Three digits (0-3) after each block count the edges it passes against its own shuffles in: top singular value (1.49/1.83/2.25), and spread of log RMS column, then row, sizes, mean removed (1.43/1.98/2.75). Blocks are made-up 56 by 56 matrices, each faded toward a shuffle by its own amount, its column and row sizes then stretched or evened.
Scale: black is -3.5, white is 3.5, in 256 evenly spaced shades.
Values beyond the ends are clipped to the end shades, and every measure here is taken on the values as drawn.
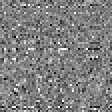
2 1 2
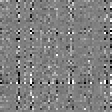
3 3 2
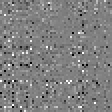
2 2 2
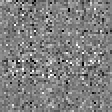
0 2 2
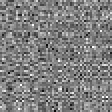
3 0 1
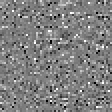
2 1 1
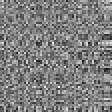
3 1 2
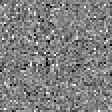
1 1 1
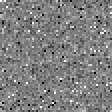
0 0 0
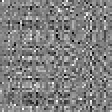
3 2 0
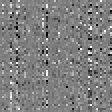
2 3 1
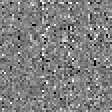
0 2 1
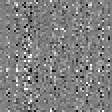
0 3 1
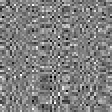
3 2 1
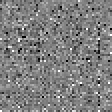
2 1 1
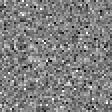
1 0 0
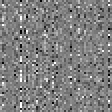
2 3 0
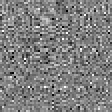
3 0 1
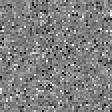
0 0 0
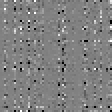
0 3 2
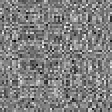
3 0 0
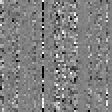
1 3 0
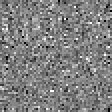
1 1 1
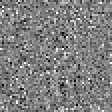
0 1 0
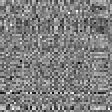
3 0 2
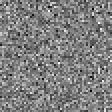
0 0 0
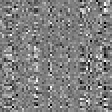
3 3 1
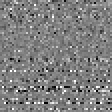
2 0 3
